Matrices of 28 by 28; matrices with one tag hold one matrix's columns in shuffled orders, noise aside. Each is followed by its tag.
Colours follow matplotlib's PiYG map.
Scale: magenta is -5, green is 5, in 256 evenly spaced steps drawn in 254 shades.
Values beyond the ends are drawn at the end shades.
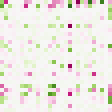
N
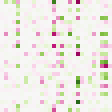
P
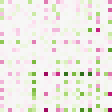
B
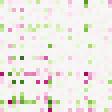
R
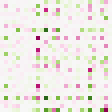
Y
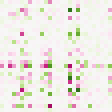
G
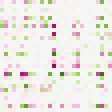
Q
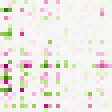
G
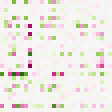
Q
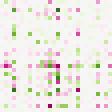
G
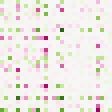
Y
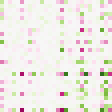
B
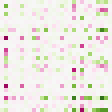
Y
